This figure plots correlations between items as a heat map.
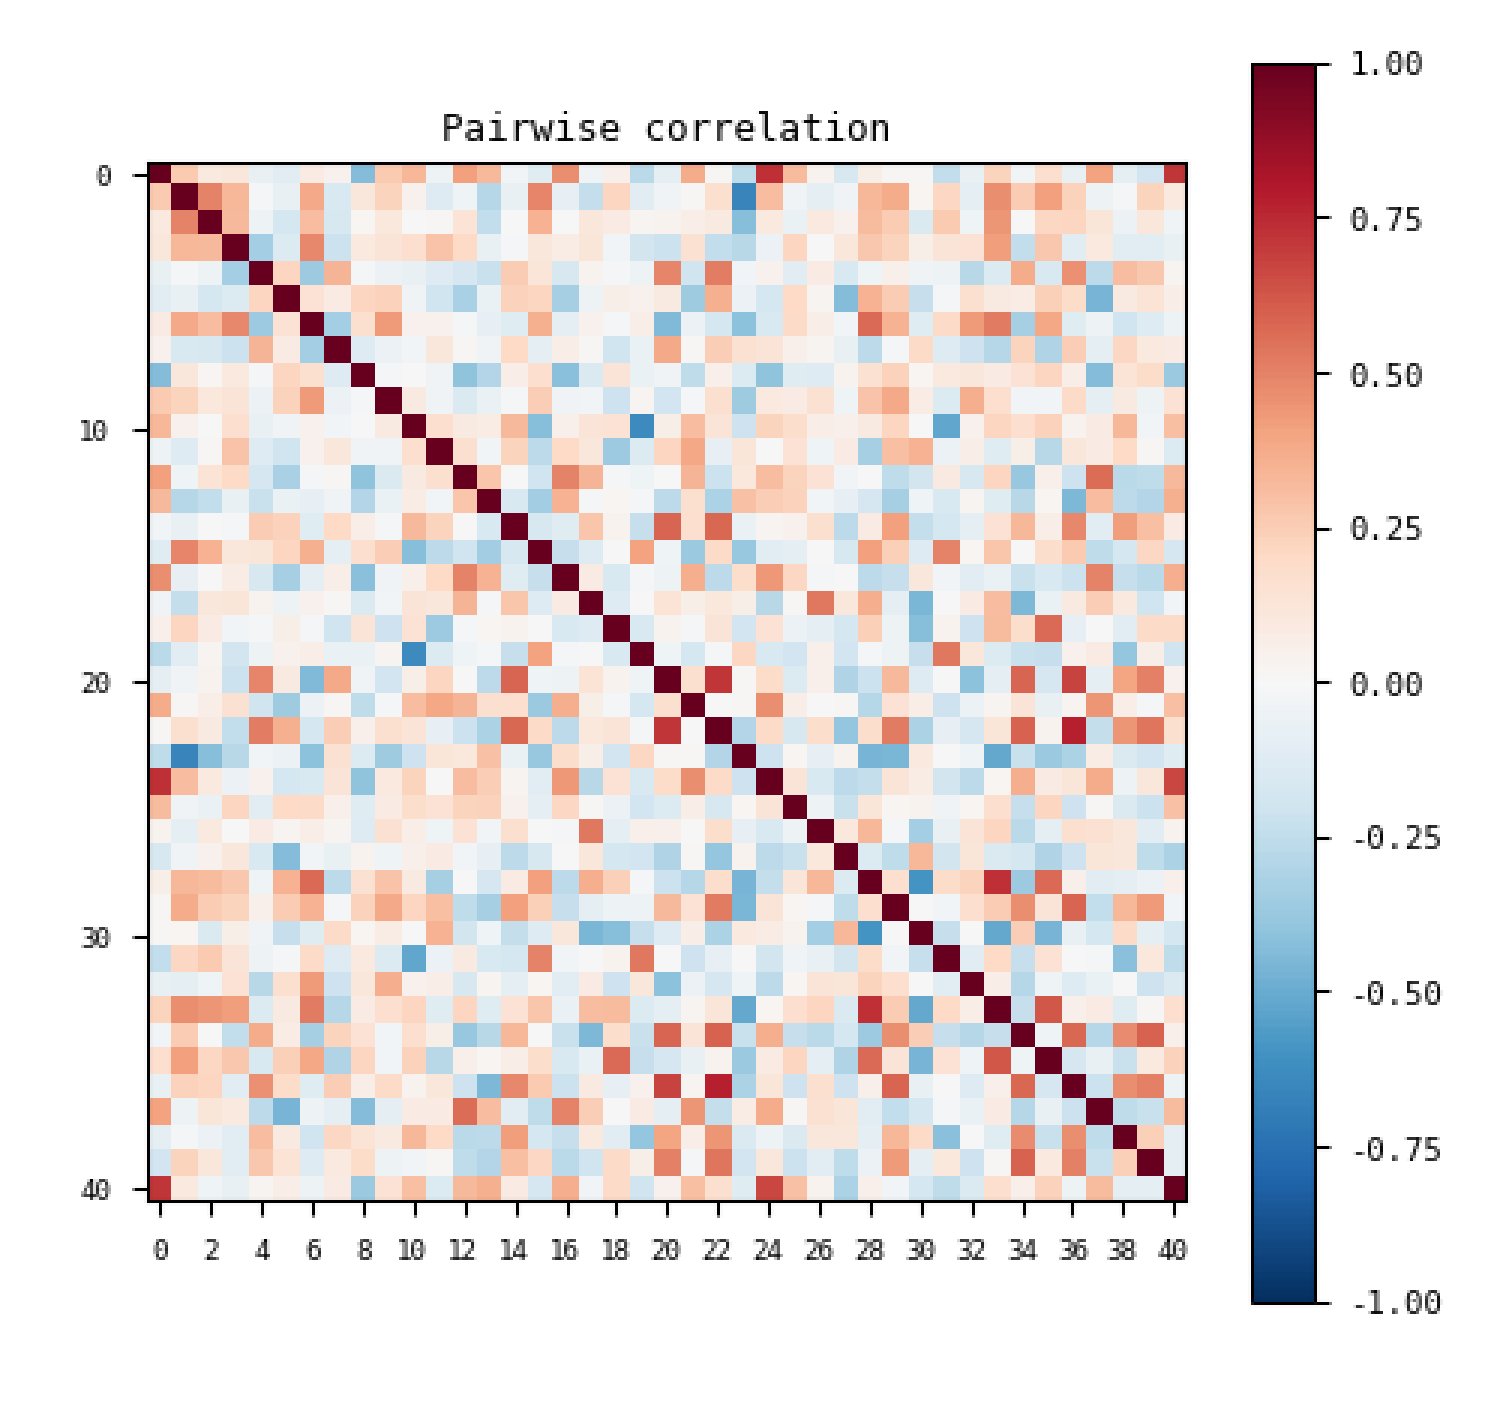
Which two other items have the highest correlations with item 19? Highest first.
31, 15
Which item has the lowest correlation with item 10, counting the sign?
19
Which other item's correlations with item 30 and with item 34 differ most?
22
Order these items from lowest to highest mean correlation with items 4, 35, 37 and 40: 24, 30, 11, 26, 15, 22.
30, 11, 15, 26, 22, 24
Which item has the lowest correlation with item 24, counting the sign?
8
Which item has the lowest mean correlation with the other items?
23
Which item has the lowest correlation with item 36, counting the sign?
13
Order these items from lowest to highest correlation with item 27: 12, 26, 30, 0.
0, 12, 26, 30
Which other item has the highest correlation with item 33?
28
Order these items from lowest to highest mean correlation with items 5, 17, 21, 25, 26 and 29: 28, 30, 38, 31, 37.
30, 31, 37, 38, 28
